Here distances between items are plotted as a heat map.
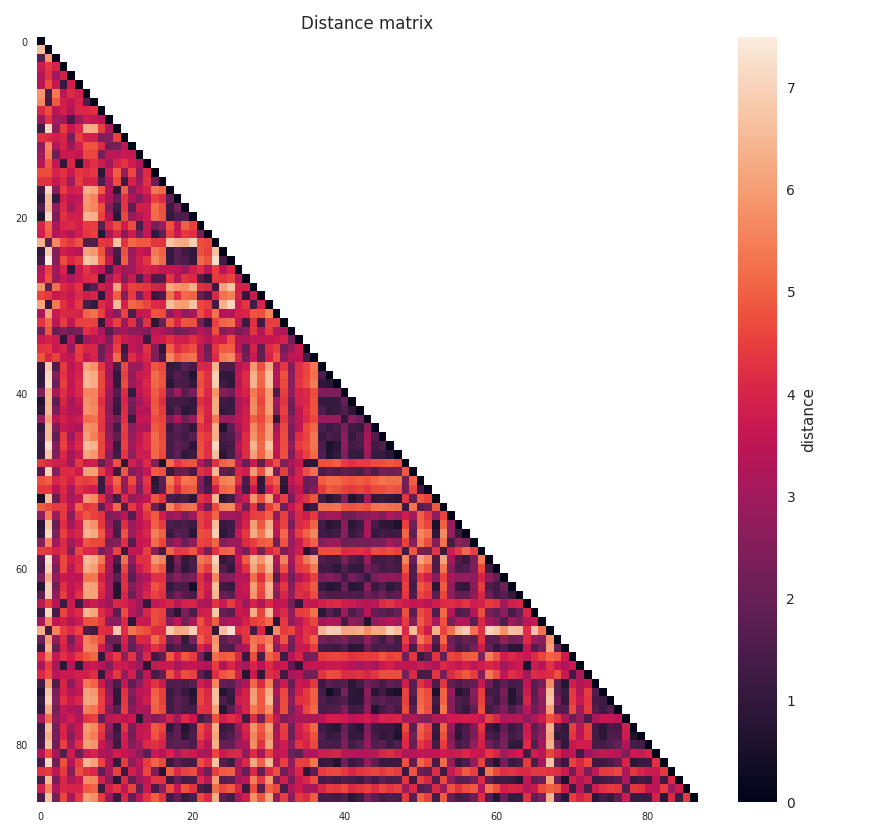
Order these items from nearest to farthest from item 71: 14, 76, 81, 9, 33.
14, 81, 33, 9, 76
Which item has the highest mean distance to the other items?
1
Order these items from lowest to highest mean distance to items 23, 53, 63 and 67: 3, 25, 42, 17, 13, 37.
13, 3, 42, 37, 17, 25
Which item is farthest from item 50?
59
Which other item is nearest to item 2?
18
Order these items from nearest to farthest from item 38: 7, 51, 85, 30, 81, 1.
81, 85, 51, 7, 30, 1
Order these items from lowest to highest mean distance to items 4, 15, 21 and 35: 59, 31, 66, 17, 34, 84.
34, 84, 66, 31, 17, 59
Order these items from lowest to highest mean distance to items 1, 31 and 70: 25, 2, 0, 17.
2, 0, 17, 25
